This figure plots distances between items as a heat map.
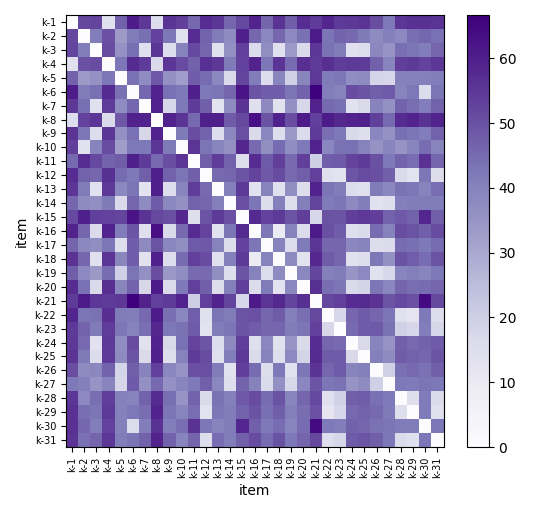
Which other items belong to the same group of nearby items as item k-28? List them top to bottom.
k-12, k-22, k-23, k-29, k-31
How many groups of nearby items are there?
7
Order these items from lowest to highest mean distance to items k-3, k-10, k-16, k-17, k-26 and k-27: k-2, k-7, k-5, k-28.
k-5, k-7, k-2, k-28
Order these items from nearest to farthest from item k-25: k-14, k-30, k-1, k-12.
k-14, k-30, k-12, k-1
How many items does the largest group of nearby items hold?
9
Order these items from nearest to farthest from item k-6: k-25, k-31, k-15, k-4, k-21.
k-31, k-25, k-4, k-15, k-21
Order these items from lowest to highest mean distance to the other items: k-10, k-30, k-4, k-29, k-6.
k-29, k-10, k-30, k-6, k-4
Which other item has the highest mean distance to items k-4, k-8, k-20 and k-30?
k-21
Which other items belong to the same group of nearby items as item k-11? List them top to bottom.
k-15, k-21
